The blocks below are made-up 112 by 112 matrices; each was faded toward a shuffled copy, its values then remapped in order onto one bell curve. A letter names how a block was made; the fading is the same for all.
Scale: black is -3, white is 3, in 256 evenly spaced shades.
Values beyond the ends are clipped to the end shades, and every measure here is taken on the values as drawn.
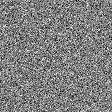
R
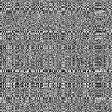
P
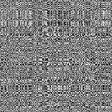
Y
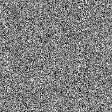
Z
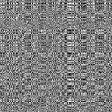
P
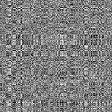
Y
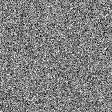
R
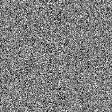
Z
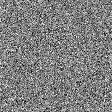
R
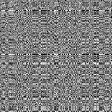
P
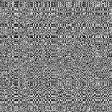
P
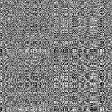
Y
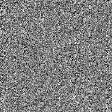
Z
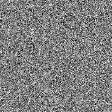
Z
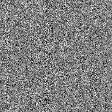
Z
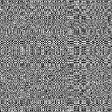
P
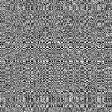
P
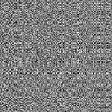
Y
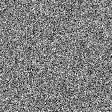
R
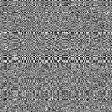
P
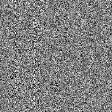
Z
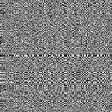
P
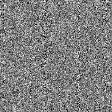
Z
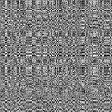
P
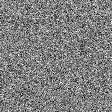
R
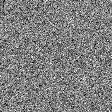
R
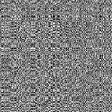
Y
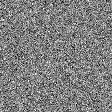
R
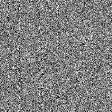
Z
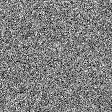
R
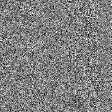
Z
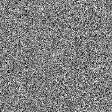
Z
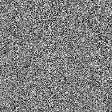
Z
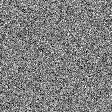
R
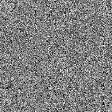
Z
